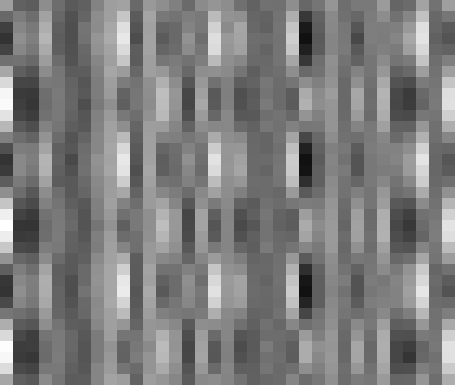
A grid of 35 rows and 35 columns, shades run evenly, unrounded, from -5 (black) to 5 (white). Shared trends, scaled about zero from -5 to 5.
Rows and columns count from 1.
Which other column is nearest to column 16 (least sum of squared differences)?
14
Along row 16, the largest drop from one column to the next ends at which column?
24
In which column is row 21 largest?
1
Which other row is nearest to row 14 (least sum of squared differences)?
28
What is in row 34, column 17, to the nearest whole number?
-1
